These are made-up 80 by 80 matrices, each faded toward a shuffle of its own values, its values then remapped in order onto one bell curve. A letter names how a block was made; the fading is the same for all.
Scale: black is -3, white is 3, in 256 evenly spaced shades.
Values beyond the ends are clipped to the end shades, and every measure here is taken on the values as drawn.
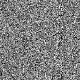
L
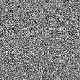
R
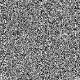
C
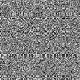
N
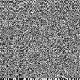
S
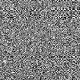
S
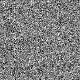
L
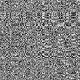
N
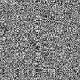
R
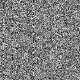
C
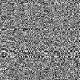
N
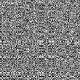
N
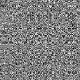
N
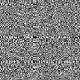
N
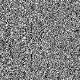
C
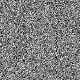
L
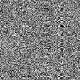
S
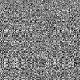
N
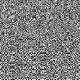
S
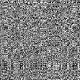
S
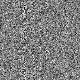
L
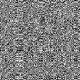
N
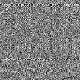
S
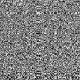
S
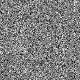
L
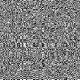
N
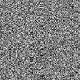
R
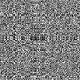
N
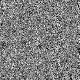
L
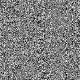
C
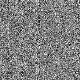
C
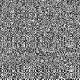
N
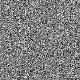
L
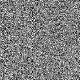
C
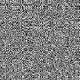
N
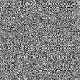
S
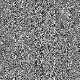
C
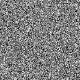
L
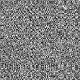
S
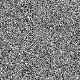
L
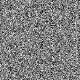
L
